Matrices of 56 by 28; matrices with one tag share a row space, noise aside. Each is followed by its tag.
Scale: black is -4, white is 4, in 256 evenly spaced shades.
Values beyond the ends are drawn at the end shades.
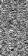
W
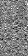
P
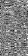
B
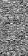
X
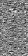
W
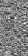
B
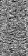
W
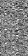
P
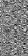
B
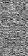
X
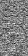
X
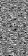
W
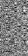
B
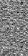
X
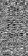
X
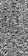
P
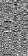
B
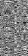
B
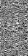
P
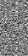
P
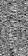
W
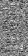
X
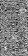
P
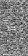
X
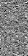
P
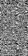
P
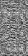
X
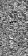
W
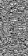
W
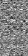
X
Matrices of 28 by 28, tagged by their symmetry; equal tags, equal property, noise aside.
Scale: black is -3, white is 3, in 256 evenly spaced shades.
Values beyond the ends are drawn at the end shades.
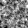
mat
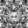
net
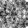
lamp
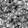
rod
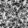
mat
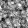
rod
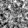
mat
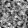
rod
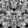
net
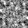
rod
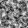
rod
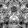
net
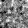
mat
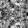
lamp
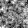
mat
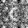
lamp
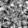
mat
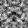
net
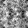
lamp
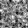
mat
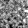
mat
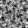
rod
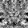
net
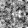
lamp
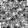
rod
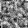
mat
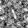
rod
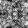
lamp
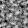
rod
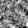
mat
